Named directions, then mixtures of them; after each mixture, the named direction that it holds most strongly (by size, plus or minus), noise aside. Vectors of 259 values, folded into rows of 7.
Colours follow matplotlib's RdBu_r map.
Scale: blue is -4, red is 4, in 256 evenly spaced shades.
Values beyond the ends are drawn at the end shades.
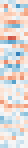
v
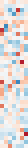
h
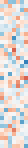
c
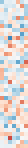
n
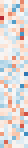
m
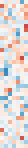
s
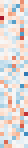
m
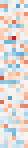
v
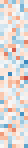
c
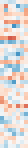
v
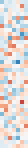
n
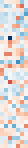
n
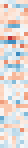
v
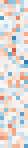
c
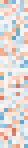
c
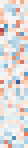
h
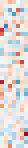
h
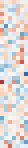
h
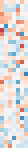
h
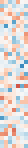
c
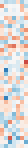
n
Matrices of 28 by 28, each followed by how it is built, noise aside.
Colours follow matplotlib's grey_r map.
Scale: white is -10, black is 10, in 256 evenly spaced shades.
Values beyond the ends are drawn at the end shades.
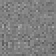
low rank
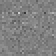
uneven rows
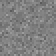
noise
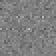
uneven rows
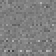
uneven rows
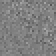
upper triangular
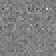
uneven rows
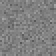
noise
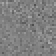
upper triangular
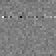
uneven rows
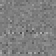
uneven rows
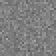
noise
